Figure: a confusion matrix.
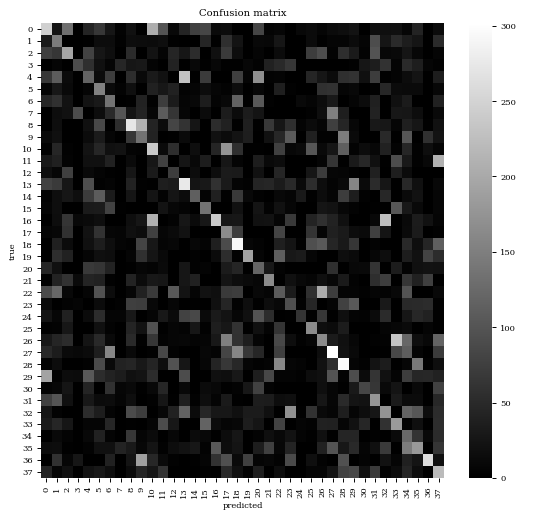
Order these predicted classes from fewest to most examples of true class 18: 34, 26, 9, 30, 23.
30, 23, 34, 9, 26
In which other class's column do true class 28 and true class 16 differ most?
32
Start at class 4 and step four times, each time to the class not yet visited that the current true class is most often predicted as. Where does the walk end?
10
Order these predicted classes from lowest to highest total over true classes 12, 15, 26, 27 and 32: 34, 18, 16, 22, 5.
16, 5, 22, 18, 34
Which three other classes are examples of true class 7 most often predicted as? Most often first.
27, 11, 3
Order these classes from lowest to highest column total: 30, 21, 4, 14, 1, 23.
30, 14, 21, 23, 4, 1
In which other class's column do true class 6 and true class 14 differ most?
20
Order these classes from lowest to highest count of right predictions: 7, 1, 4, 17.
7, 4, 1, 17
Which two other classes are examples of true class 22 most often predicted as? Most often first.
26, 1
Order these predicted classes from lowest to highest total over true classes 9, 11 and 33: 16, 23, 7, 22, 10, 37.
7, 16, 10, 23, 22, 37
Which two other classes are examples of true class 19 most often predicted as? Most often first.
22, 36
